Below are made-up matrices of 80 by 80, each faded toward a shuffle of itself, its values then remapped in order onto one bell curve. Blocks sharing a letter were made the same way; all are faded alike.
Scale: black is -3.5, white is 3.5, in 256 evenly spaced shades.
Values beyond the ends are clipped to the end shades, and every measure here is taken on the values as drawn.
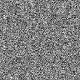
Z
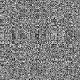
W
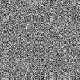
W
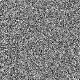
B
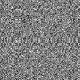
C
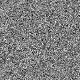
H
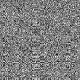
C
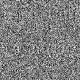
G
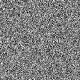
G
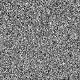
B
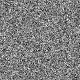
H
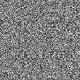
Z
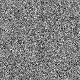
H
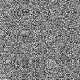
C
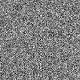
G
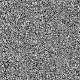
B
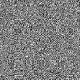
C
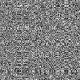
W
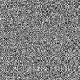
W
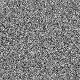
H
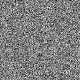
G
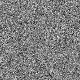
H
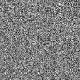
Z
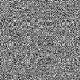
W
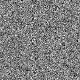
B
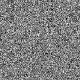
Z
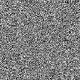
Z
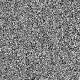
B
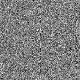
B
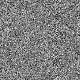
B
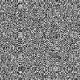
W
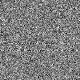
H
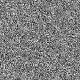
G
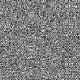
W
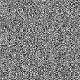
W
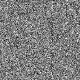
B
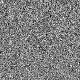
H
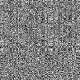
C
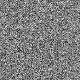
B
